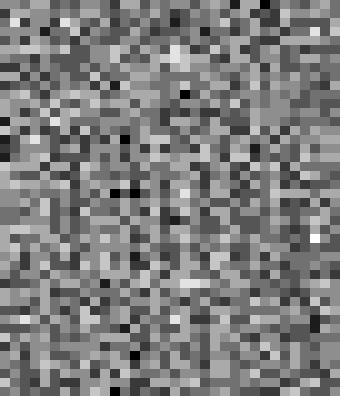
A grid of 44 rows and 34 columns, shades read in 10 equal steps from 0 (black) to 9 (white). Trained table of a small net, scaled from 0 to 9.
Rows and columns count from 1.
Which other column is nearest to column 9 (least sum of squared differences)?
23
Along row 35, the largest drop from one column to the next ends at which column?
10
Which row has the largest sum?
32
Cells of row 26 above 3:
22
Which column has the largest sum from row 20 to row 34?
19
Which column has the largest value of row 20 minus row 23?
31
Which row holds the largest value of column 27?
39
